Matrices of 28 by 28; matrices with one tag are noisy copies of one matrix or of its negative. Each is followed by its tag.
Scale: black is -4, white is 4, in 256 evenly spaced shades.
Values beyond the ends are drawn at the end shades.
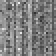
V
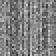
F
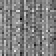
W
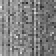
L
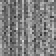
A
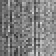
L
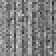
V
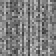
F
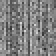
F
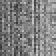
L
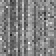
A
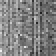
L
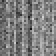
V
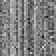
A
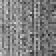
L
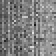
L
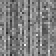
F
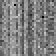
A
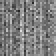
W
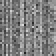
W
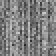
F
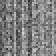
V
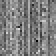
F
